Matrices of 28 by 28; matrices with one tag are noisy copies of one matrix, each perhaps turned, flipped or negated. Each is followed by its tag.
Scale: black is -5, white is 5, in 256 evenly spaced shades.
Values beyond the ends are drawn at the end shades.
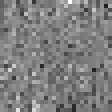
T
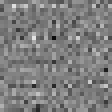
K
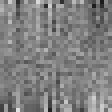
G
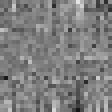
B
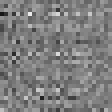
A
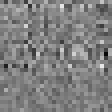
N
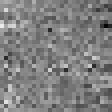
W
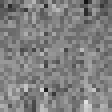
W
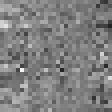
W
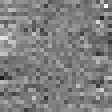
T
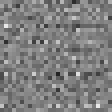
K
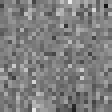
T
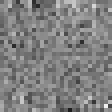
T
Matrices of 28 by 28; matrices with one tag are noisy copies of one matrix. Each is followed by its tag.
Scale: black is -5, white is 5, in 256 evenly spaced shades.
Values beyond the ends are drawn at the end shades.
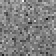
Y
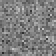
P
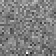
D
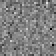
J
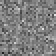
P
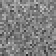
D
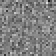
J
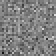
P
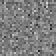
J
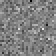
P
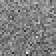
D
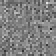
J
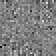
J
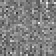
J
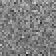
D
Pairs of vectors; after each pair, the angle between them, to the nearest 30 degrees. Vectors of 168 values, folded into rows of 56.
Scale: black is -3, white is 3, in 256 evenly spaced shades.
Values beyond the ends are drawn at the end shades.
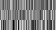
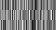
60 degrees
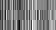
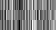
30 degrees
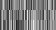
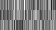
60 degrees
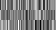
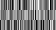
90 degrees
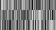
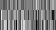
90 degrees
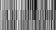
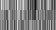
30 degrees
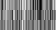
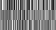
120 degrees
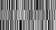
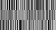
30 degrees
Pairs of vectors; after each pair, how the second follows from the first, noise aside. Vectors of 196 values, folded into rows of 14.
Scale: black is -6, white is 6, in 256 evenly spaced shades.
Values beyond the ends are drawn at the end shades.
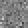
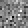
wrapped around, scaled up.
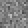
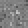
reversed, partly zeroed.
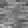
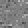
reversed, partly zeroed.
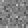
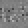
wrapped around, negated, partly zeroed.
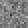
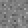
reversed, partly zeroed.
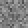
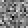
wrapped around, scaled up.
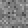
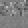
wrapped around, negated, partly zeroed.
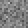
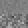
wrapped around, negated, partly zeroed.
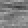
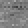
partly zeroed.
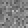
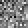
reversed, negated, scaled up.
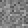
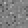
reversed, partly zeroed.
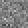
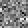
wrapped around, negated, scaled up.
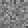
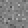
wrapped around, negated, partly zeroed.
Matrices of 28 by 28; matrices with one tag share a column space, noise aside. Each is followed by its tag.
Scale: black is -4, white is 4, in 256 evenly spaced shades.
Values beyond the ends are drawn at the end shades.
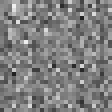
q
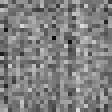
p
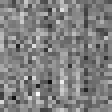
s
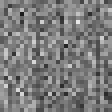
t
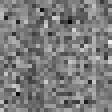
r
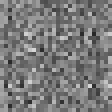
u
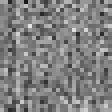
p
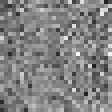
p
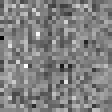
q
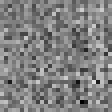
u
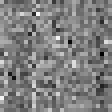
t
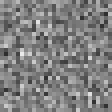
t
